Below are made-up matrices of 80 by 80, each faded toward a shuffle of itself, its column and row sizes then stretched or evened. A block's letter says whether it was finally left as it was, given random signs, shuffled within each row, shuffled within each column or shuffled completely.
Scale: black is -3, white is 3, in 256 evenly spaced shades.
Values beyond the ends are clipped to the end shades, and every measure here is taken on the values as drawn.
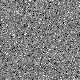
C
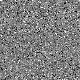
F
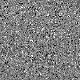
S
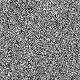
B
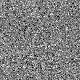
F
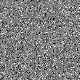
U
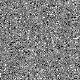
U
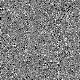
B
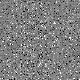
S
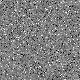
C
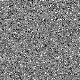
F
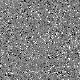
U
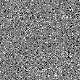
S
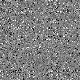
S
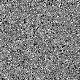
F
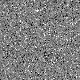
B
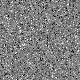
C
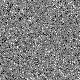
C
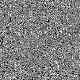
U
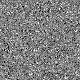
F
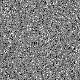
B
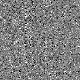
S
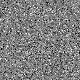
F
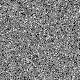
C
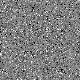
U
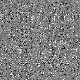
S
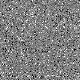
U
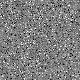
C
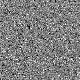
F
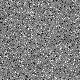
C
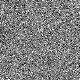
B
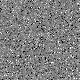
C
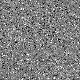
F
